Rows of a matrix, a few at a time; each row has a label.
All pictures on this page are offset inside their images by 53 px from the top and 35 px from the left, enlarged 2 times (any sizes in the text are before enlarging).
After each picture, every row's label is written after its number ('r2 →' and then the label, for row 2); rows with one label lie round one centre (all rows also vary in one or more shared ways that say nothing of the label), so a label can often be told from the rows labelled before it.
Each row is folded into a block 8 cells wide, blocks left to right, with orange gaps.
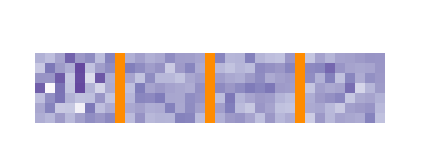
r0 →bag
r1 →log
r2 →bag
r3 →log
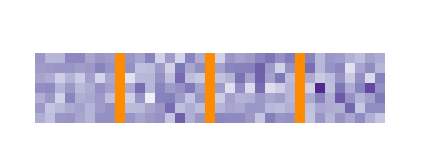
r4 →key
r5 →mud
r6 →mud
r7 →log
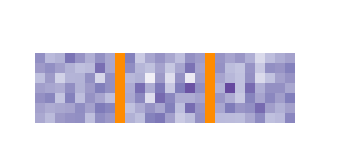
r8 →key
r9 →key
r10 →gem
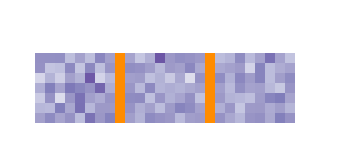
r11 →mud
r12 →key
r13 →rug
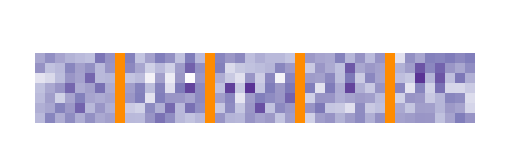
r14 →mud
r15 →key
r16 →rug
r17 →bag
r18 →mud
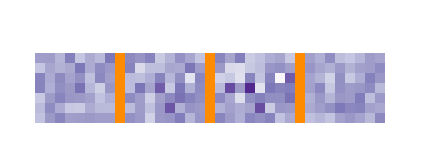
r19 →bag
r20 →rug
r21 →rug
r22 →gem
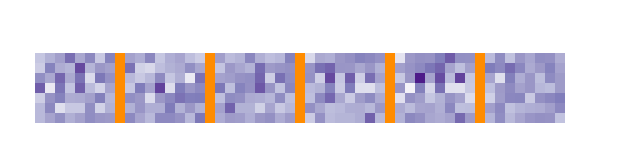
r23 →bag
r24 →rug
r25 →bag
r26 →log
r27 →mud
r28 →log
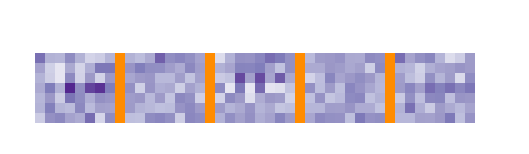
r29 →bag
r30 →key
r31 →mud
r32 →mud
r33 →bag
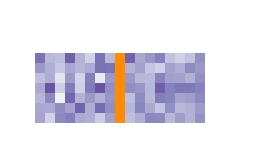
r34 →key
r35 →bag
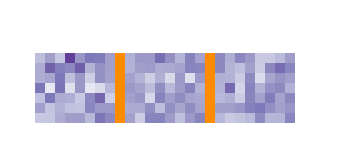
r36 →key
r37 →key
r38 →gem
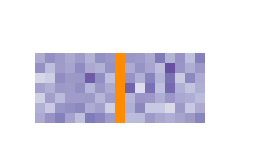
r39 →mud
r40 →bag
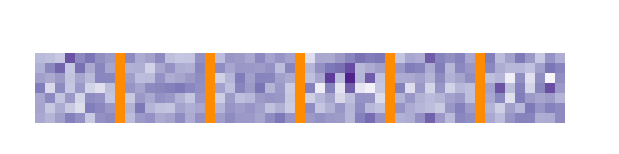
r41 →key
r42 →bag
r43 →mud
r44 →mud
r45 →key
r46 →key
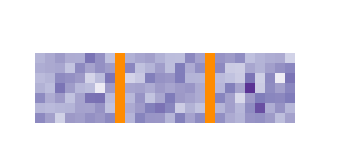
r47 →rug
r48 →mud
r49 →rug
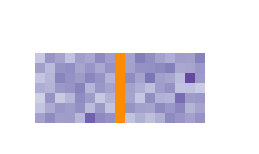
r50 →mud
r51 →gem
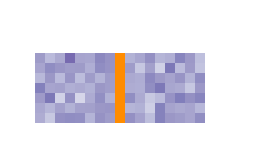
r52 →key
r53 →rug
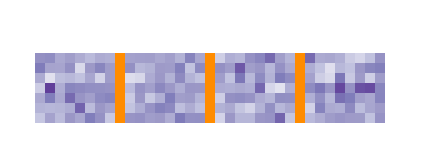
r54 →log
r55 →mud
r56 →log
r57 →bag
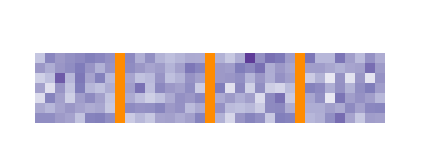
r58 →mud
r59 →gem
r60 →key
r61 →key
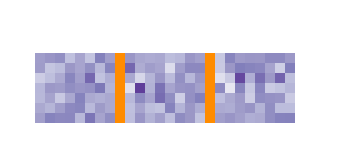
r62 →mud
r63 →log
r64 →mud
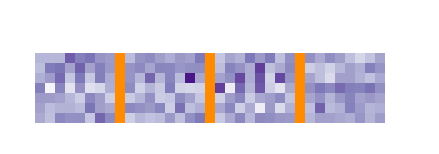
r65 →key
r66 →gem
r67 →bag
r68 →bag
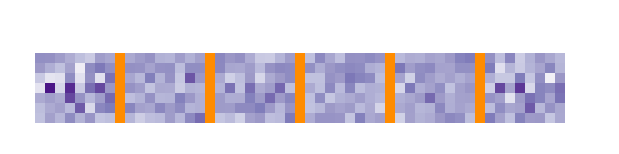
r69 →log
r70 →gem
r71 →gem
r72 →mud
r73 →log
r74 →rug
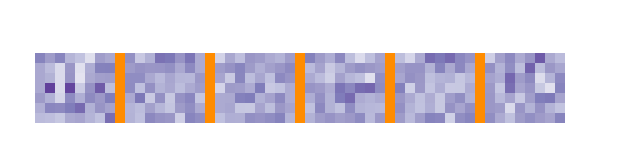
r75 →gem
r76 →key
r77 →log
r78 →bag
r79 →key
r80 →rug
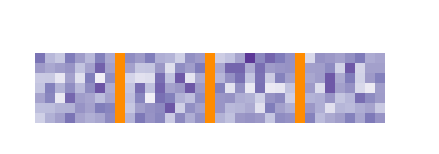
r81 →key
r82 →mud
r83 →key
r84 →rug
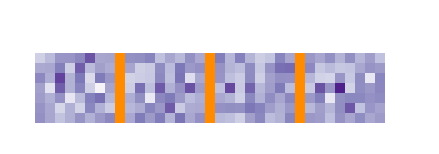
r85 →rug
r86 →mud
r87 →gem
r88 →rug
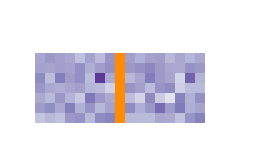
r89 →gem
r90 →gem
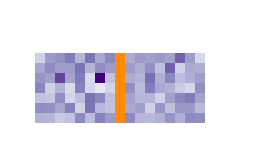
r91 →gem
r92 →rug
